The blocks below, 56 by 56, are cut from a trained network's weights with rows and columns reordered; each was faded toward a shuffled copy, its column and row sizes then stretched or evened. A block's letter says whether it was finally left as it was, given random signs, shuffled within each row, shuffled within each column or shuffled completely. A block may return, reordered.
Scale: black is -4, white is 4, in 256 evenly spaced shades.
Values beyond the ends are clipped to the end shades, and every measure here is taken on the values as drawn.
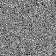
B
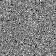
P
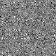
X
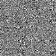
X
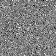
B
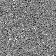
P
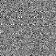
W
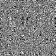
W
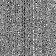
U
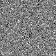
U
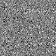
X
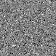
B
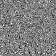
B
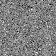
P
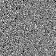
U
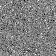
P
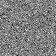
P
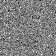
P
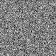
P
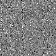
U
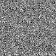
X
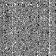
W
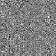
W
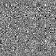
W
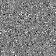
B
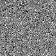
U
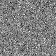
P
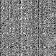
W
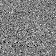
B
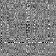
W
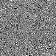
X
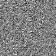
U
